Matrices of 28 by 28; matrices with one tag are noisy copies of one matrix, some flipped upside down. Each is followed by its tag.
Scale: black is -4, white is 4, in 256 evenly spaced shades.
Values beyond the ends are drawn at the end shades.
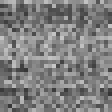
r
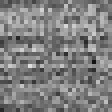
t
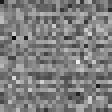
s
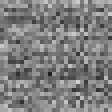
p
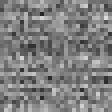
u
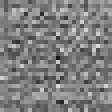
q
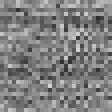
p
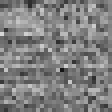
t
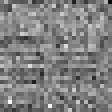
t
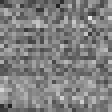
t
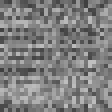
t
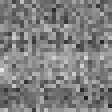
r
